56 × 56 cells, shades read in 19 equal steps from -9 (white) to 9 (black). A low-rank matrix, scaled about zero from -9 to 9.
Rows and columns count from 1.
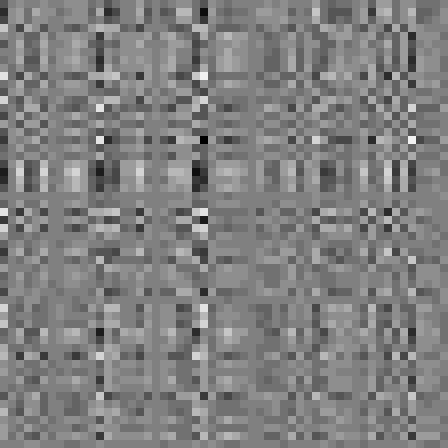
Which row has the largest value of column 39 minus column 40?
18
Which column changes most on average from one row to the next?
13
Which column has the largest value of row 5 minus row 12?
52
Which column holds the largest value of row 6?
25
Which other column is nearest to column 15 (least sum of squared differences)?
42
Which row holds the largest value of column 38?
22
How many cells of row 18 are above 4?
6
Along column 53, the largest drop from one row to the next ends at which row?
19
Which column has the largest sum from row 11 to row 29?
26
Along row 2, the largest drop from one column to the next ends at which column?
27
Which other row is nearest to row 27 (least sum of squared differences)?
10
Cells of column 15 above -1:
37
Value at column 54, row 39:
-2
